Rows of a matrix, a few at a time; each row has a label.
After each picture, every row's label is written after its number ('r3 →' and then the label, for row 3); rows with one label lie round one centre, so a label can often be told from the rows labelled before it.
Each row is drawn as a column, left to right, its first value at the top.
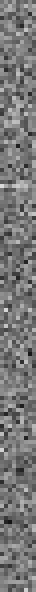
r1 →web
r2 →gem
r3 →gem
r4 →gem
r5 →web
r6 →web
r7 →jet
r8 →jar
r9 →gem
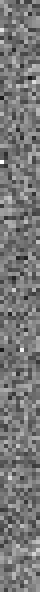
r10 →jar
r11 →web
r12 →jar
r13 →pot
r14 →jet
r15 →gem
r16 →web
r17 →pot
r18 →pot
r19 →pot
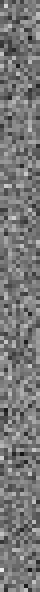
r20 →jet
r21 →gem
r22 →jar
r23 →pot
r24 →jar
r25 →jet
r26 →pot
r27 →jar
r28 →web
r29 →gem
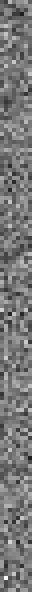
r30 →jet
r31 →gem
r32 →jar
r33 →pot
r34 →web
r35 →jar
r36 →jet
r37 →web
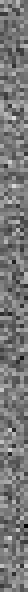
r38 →jar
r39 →jar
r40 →jar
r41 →web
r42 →pot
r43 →gem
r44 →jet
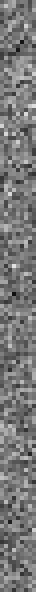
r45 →gem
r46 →web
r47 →gem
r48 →pot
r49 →pot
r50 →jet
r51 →jet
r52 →jet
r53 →web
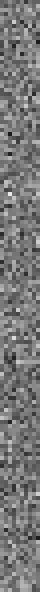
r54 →pot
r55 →jar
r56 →jar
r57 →pot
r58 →jet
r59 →gem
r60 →web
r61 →jet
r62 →web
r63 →jet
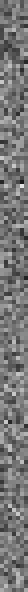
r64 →pot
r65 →jet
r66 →jar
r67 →gem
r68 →gem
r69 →gem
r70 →web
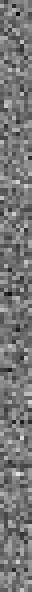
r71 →gem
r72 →jet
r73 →pot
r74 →jar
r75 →jar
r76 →pot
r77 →gem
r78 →gem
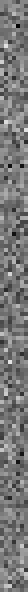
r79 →jar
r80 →gem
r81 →jet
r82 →gem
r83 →web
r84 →jet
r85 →jar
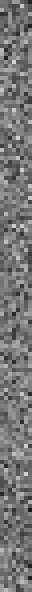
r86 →jet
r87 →jar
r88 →pot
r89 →jar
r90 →pot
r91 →gem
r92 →pot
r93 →web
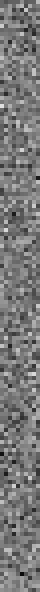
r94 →jet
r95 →web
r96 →jet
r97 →jet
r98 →gem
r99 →jet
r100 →jar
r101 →web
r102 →pot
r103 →web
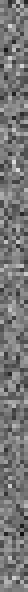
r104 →jar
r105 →pot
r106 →jet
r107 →gem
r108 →pot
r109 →jet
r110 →jet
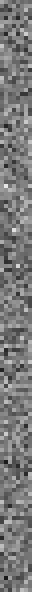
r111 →gem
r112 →jet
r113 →jet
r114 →web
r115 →pot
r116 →web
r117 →web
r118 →gem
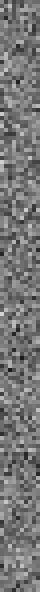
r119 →gem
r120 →jet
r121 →jet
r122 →jar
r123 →pot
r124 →pot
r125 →jar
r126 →jet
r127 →web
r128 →web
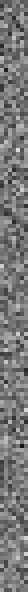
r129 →pot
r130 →gem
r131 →pot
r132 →jet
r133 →jar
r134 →web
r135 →jar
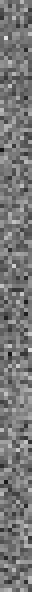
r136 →jar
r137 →jar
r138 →jar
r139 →web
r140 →web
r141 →jar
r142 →jar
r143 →gem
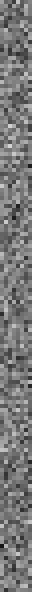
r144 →jar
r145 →web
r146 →pot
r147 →gem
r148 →jar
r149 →pot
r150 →web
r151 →jet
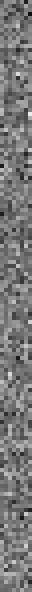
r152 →jet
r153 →gem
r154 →gem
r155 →jar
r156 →pot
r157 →jar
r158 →jet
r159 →jar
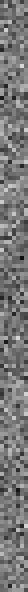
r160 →pot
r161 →web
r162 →pot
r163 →jar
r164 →web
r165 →jet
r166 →jar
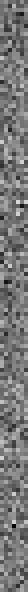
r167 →jet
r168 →jar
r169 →pot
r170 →jet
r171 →jar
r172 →jar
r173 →web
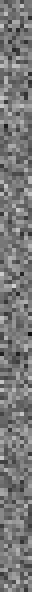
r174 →jet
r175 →jet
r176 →jar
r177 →pot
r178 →pot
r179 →web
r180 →gem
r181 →jet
